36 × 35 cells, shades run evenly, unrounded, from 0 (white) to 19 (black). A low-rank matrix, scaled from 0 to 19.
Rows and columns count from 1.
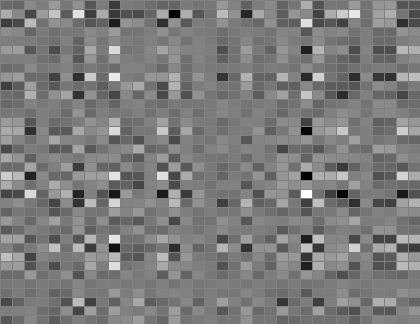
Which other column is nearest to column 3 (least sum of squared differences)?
11
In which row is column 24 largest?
34
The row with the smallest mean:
20
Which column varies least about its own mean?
18
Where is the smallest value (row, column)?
22, 26
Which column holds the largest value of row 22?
29
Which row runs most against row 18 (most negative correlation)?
10
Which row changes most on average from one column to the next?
2
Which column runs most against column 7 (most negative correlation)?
17
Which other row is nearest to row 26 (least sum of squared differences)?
12
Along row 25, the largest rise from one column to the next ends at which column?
15
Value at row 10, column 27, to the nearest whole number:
11
